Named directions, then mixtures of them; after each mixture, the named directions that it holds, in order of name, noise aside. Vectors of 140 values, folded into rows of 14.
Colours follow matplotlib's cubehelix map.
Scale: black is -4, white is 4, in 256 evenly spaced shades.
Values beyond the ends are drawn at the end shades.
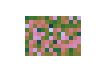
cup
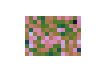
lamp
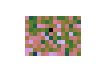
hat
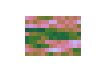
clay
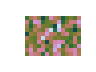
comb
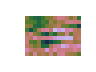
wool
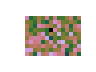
hat.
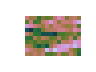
clay, wool.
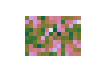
clay, comb, hat.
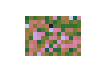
cup.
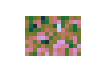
comb, hat, wool.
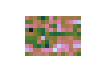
clay, comb, wool.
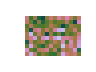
lamp, wool.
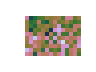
hat, lamp, wool.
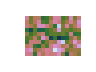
clay, comb, hat.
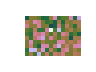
comb, cup.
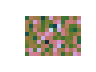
comb.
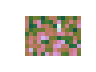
comb, hat.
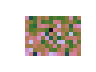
hat.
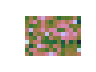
clay, lamp.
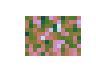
comb.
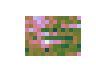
wool.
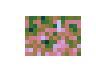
comb, hat, wool.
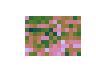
clay, hat, wool.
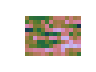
clay, cup, wool.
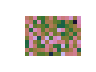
lamp.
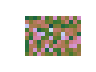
cup.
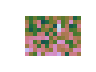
comb, hat, wool.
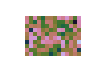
lamp.
